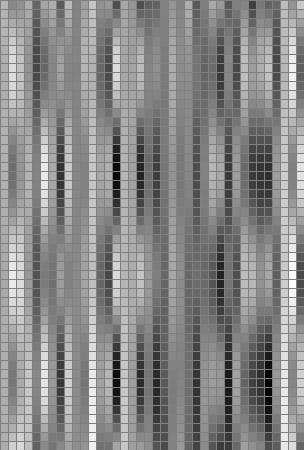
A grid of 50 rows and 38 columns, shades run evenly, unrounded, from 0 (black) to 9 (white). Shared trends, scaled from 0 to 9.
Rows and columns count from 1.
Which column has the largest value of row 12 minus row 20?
15
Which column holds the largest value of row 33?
37
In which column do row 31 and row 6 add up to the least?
28
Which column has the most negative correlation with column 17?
1
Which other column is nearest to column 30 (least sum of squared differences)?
35
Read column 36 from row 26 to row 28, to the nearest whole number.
7 7 7
